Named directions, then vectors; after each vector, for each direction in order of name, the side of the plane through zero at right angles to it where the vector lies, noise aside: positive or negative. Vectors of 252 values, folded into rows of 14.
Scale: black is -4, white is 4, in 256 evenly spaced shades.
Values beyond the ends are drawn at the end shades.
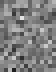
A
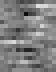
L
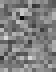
negative, negative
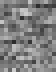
negative, negative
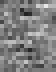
positive, positive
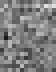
positive, positive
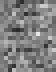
negative, positive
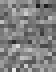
negative, negative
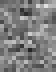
positive, positive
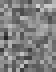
positive, positive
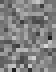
positive, negative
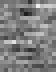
positive, positive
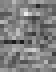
negative, negative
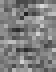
negative, positive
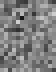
negative, positive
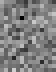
negative, positive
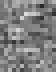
positive, negative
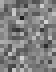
negative, positive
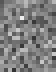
positive, negative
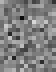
negative, positive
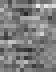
positive, positive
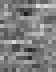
positive, positive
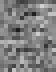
negative, positive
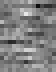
negative, negative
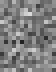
negative, negative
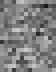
positive, negative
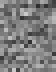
negative, negative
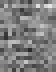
positive, positive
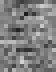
negative, positive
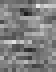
positive, positive
